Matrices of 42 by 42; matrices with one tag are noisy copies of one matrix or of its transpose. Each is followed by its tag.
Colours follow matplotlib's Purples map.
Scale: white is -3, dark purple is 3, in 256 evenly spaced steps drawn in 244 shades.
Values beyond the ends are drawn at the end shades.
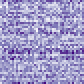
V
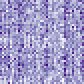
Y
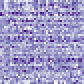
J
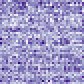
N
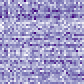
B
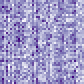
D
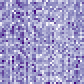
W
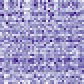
J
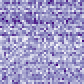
W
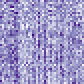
B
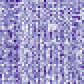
B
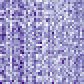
W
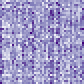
V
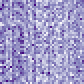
W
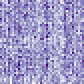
Y
